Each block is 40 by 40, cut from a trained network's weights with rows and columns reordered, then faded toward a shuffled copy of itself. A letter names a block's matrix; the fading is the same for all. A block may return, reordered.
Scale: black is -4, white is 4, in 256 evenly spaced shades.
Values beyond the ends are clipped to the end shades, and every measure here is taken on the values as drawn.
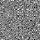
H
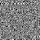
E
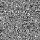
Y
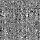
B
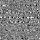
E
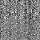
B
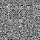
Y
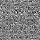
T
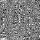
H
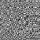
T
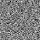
Y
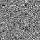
T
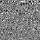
E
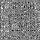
B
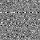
E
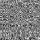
T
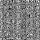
B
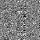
H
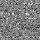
E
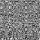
T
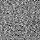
Y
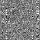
H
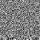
T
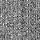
B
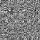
T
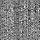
B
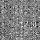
B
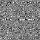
E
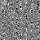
H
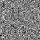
T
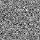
Y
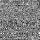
T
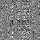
H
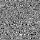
E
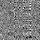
H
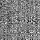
B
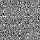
H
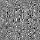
H
